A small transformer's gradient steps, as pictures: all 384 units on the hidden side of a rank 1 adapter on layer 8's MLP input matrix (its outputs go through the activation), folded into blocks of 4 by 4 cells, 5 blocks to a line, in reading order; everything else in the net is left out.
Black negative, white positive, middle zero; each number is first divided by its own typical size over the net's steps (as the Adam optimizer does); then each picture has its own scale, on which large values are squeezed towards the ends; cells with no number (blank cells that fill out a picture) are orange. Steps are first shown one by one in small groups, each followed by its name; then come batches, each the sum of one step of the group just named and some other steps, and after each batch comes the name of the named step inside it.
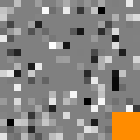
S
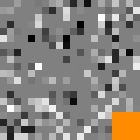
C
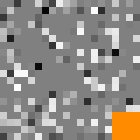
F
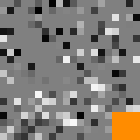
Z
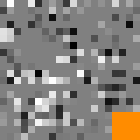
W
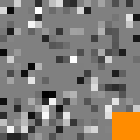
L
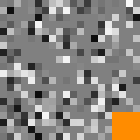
F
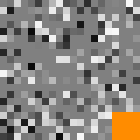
C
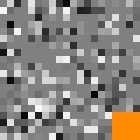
W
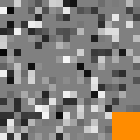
L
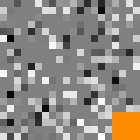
S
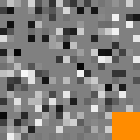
Z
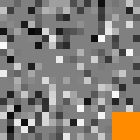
S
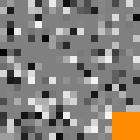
L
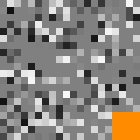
W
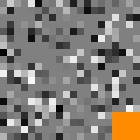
L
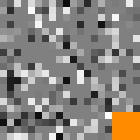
C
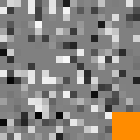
W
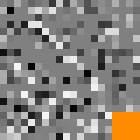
L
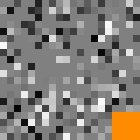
Z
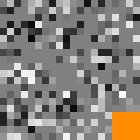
C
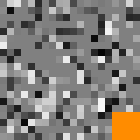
W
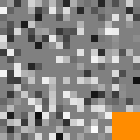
F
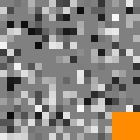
S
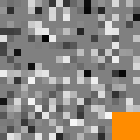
Z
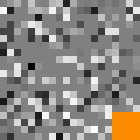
L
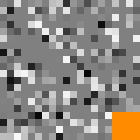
F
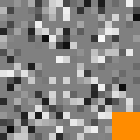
S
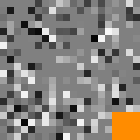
F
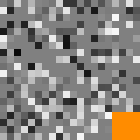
C
